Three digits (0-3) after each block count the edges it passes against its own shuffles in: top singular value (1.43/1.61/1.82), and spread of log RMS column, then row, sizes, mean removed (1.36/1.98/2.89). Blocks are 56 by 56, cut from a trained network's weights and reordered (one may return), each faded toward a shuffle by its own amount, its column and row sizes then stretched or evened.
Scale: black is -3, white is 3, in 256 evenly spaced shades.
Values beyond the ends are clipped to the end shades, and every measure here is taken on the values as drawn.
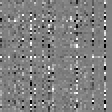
2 3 2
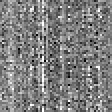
3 2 0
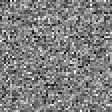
0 0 1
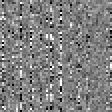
2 3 0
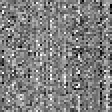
2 2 0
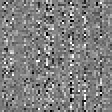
0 3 0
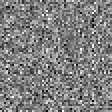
2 1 0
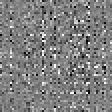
0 3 2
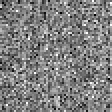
0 0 0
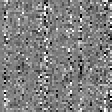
0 3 0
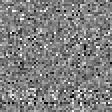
2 1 2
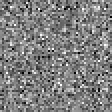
0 1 1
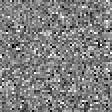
1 1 1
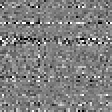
2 1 3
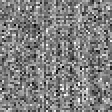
1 0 0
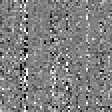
1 3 1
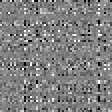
3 2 3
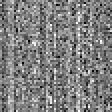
3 1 0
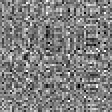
3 2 1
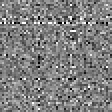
2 1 2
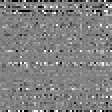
2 1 3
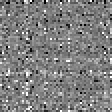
0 2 2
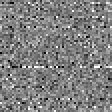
1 0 2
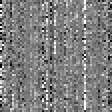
2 3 0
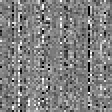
2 3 0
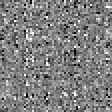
2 2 1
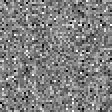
0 1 0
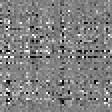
1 2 3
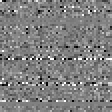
2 0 3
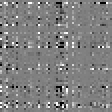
2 3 3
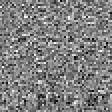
3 0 1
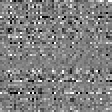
3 2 3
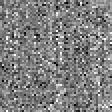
0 1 1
